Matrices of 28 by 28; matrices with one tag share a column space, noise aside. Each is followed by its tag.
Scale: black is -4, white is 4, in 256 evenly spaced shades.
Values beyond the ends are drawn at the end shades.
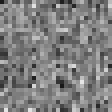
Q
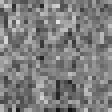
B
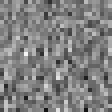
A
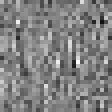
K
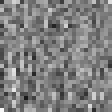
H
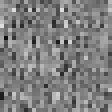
H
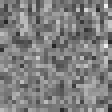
B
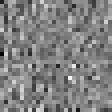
Q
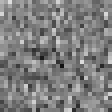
A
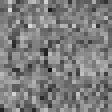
H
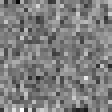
Q
